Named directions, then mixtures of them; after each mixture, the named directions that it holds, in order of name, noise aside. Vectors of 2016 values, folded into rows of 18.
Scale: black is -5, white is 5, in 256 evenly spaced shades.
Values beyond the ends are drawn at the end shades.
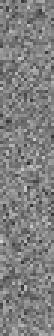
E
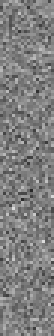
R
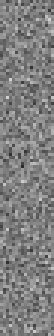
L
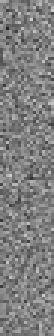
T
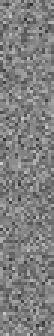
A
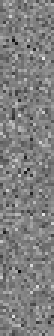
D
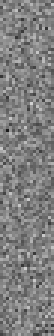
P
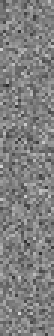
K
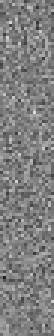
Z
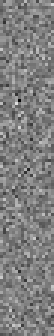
D, K, P.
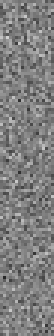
D, P, Z.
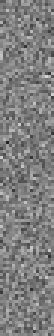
L, T.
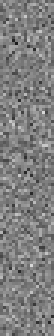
D, Z.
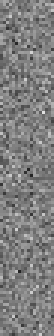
D, T.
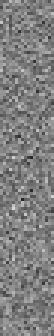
R, T.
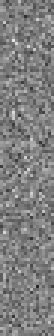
D, L.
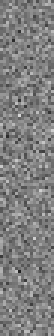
D, K, L.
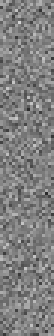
E, P, T.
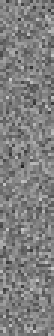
L.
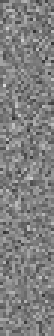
D, T.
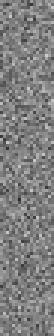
A, K, T.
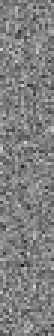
K, L, P.
